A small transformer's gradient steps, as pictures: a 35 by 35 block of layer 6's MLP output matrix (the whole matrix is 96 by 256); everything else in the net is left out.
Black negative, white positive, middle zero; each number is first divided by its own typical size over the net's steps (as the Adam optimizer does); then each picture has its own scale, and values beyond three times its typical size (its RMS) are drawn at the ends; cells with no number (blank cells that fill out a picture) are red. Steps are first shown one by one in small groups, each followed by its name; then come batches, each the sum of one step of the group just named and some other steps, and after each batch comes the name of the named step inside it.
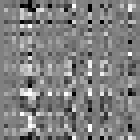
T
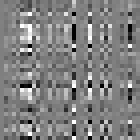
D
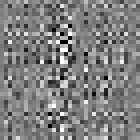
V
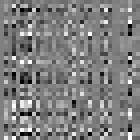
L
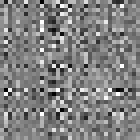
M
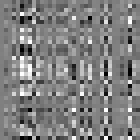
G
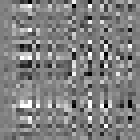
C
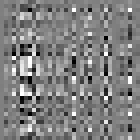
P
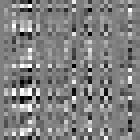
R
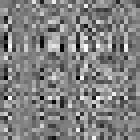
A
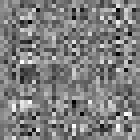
L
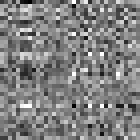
C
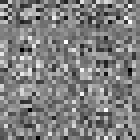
G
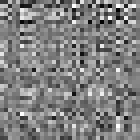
T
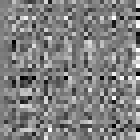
R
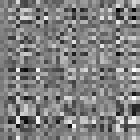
V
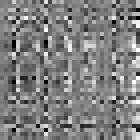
A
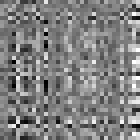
G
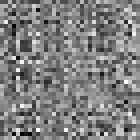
L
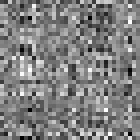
G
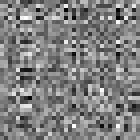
R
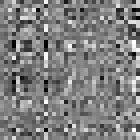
L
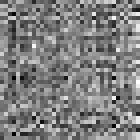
L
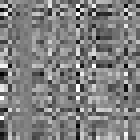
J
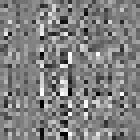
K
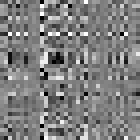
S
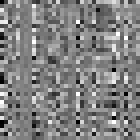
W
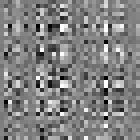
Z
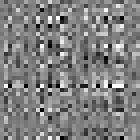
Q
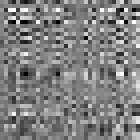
Q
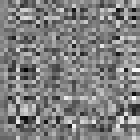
Q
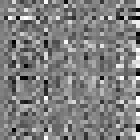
Q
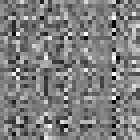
S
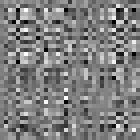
K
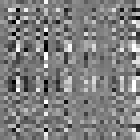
Q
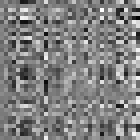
K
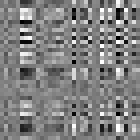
Z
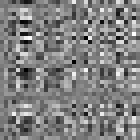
Z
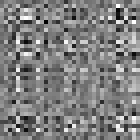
W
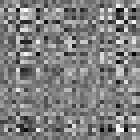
W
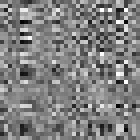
J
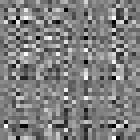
K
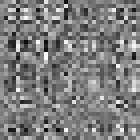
S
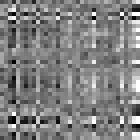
Q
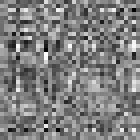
S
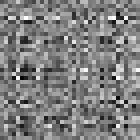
S
